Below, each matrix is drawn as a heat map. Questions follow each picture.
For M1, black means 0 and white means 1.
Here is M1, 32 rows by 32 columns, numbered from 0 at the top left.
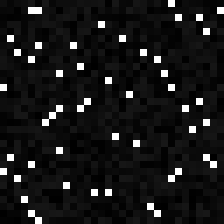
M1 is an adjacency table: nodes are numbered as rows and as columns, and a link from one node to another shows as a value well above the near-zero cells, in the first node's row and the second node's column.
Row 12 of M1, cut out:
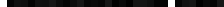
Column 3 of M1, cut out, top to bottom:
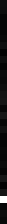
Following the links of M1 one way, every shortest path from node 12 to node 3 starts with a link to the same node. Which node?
node 24
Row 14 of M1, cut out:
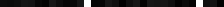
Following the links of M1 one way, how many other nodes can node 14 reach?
7
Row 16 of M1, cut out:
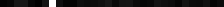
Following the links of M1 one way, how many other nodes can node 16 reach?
11
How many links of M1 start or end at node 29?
4
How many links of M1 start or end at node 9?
2
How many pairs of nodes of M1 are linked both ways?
5
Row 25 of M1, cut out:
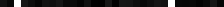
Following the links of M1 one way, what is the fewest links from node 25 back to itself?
2
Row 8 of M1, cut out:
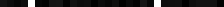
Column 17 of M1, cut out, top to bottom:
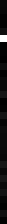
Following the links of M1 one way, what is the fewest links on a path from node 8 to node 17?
4
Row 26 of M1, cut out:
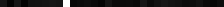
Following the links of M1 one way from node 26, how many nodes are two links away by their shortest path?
1
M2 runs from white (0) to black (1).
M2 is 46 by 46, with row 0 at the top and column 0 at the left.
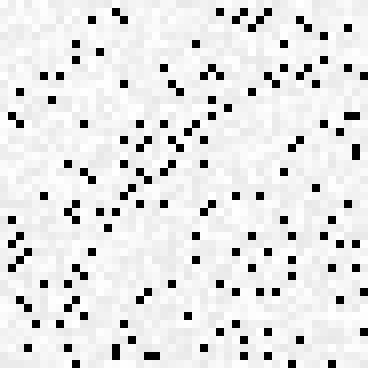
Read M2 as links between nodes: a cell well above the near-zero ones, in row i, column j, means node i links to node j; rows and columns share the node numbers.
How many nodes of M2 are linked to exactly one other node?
5
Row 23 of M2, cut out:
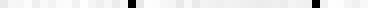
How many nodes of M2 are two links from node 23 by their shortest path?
2
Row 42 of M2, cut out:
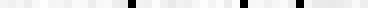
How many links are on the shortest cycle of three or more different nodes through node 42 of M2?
6
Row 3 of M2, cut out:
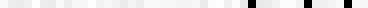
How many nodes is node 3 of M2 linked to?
3
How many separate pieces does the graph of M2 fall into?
3
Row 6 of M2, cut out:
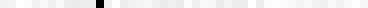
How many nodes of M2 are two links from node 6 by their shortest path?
1
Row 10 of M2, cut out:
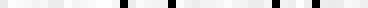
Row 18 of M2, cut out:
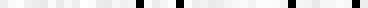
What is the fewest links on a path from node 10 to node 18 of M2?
3
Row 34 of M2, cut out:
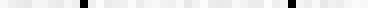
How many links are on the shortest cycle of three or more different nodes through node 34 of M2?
6
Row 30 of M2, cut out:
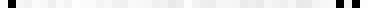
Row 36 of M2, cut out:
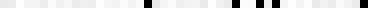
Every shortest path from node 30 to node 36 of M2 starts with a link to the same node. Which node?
node 44
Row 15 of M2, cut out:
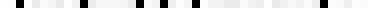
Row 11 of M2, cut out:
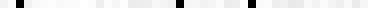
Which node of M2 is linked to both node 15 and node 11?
node 2
